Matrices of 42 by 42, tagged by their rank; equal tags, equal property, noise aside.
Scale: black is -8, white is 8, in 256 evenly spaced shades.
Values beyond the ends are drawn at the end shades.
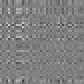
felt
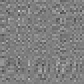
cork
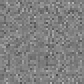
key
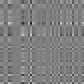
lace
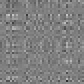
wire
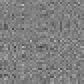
key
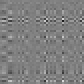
lace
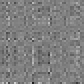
wire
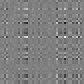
lace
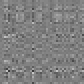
wire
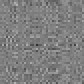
cork
